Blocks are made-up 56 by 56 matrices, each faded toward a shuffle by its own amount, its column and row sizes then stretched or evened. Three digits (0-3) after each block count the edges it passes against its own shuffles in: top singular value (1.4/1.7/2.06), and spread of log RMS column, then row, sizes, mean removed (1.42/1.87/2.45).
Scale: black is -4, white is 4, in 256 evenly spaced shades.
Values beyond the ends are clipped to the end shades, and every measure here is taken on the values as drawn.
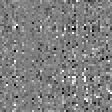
2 3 1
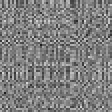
3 0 2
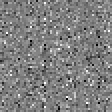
0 2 0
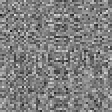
3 0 2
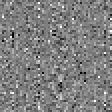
1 3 0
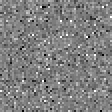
0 0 1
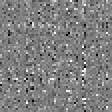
1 3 1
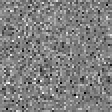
2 0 0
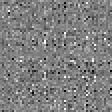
1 2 1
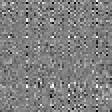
3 3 2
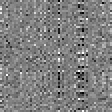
3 3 0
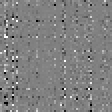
1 3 2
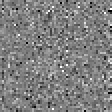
1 2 0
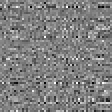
3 1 3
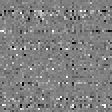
2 1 3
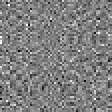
3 2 0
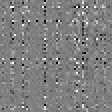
2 3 2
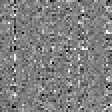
2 3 1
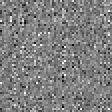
1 2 1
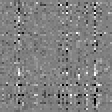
3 3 2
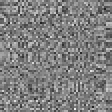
3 0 2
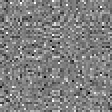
3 1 0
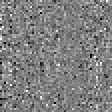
1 2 0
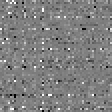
0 2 3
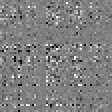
1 3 3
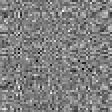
3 1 1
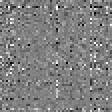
2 3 3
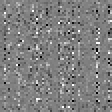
2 3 1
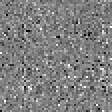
2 0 1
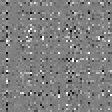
2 3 3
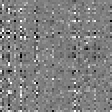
3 3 2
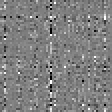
2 3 1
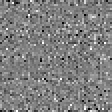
2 0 2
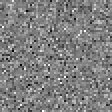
1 0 0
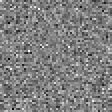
2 0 0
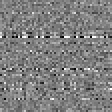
3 0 3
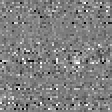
1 0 3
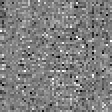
2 2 0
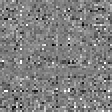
0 2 3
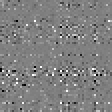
3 1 3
